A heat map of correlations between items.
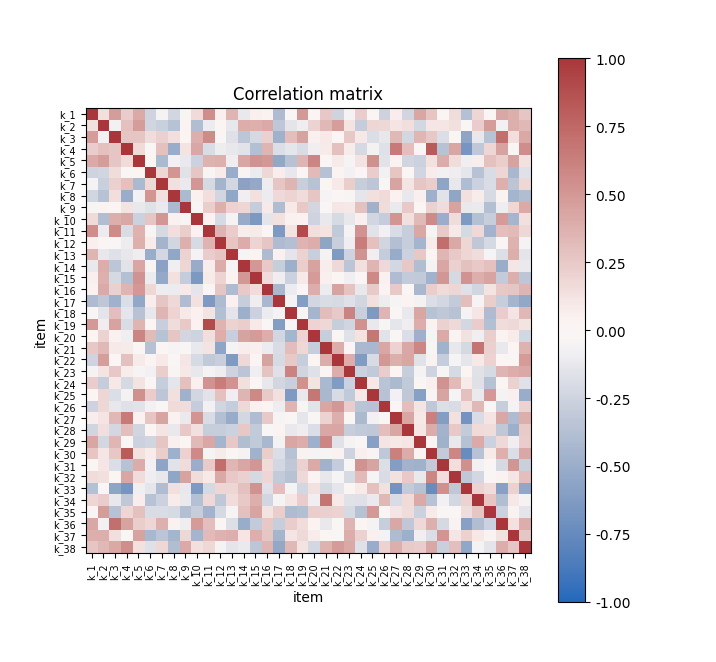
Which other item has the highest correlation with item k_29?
k_21
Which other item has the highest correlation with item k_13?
k_24
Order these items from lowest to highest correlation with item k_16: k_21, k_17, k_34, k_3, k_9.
k_17, k_34, k_21, k_9, k_3
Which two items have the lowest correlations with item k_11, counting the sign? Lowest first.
k_17, k_35
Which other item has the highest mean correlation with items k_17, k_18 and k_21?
k_29
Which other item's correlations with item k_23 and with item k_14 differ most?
k_18
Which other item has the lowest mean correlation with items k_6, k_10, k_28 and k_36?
k_33
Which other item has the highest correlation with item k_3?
k_36
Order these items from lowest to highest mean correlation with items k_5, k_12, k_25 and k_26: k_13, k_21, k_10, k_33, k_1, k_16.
k_10, k_21, k_13, k_1, k_33, k_16
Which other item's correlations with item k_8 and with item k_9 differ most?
k_32
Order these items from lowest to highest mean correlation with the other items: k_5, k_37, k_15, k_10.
k_10, k_15, k_37, k_5
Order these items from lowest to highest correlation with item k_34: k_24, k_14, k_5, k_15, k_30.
k_30, k_24, k_5, k_14, k_15
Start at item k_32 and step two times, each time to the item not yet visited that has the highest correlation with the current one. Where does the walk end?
k_4
